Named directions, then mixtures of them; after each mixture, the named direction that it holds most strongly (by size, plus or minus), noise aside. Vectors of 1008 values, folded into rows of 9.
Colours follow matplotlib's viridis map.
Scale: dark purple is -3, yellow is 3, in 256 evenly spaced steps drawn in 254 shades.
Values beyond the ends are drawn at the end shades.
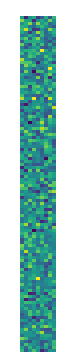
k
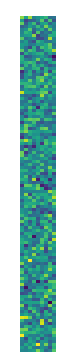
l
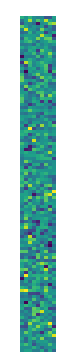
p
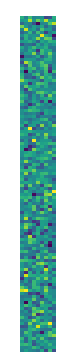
p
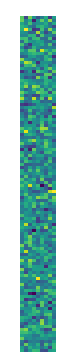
k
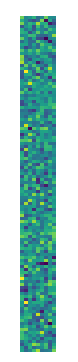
p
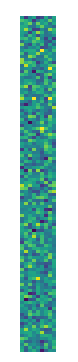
k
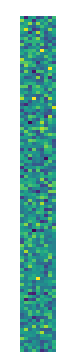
k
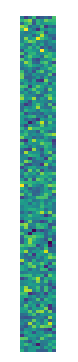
k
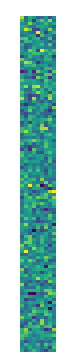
k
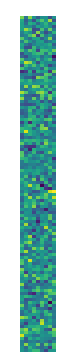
l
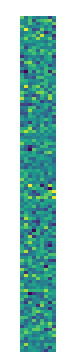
p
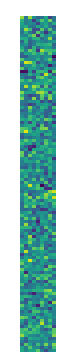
l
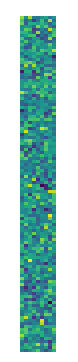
l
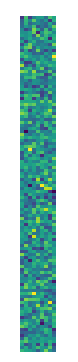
l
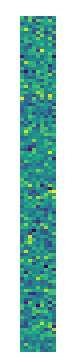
p
